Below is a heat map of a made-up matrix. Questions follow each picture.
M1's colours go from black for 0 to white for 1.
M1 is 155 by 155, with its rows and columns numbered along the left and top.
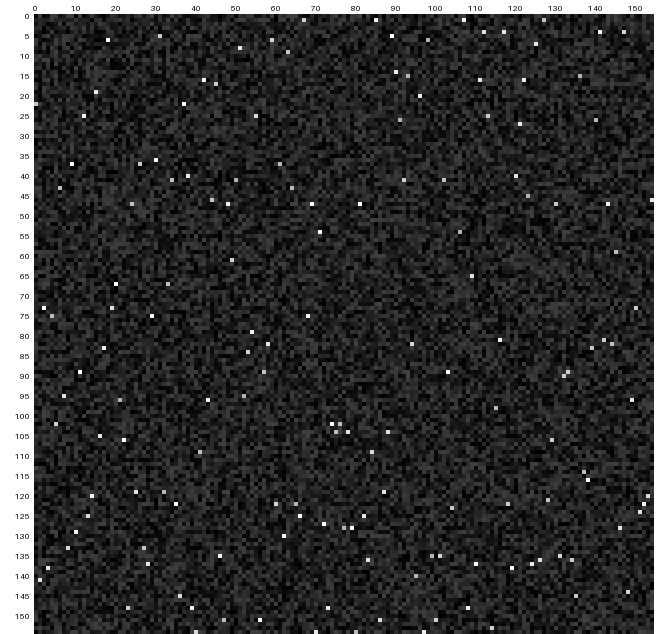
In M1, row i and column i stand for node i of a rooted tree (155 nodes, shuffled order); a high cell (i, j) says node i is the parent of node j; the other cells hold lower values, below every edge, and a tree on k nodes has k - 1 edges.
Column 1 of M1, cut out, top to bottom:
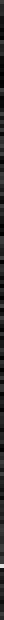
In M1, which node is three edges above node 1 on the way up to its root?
75
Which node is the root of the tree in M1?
105
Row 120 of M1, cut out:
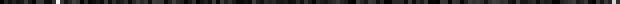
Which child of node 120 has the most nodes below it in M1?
153
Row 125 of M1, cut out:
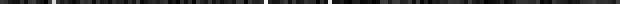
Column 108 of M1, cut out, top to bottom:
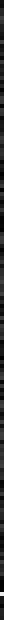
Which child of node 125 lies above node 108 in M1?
82
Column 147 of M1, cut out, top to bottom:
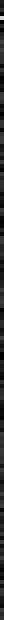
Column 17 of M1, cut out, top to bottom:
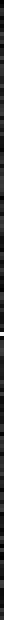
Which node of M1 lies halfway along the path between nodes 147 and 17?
104
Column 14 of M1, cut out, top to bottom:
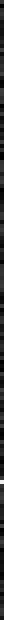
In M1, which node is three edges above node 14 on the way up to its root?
154
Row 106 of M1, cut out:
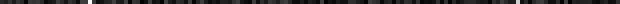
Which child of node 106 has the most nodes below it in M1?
22
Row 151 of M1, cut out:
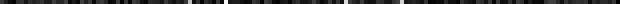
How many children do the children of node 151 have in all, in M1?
6
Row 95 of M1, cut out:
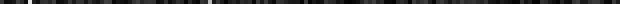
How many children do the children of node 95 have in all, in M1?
1
